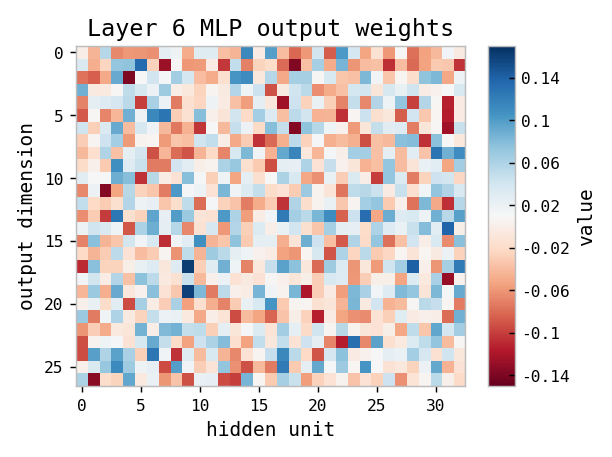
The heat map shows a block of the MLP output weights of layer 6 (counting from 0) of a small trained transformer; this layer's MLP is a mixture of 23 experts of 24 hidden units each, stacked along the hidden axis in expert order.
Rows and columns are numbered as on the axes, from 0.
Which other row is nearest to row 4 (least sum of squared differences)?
12
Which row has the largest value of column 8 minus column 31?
25
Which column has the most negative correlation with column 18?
20
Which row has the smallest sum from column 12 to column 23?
21
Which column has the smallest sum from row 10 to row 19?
2
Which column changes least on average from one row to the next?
11
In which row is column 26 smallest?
1
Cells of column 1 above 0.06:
4
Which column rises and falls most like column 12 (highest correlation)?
9
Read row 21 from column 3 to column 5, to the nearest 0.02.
0.06 0 -0.02
